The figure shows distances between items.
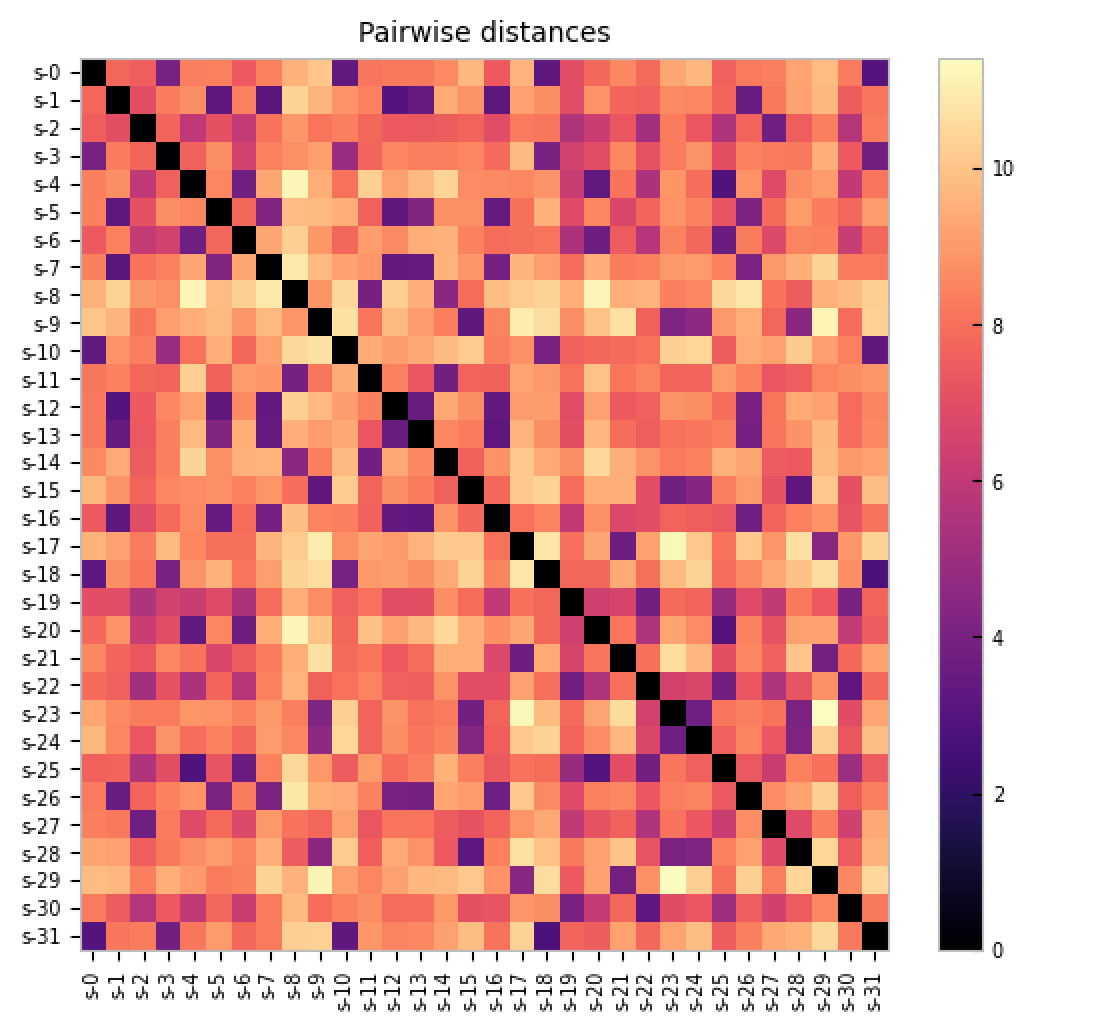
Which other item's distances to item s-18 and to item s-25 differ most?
s-4
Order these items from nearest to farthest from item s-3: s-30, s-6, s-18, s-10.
s-18, s-10, s-6, s-30
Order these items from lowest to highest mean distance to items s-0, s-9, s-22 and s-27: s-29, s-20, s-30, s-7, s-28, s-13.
s-30, s-28, s-20, s-13, s-7, s-29
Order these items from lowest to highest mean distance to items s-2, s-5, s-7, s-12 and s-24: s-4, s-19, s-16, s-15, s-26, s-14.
s-16, s-26, s-19, s-15, s-4, s-14
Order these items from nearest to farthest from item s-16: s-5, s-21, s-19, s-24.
s-5, s-19, s-21, s-24
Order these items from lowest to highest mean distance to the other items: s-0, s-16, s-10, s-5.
s-16, s-5, s-0, s-10
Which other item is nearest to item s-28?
s-15
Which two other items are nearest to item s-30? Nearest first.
s-22, s-19
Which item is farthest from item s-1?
s-8
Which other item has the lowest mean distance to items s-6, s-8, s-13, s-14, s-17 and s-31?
s-11
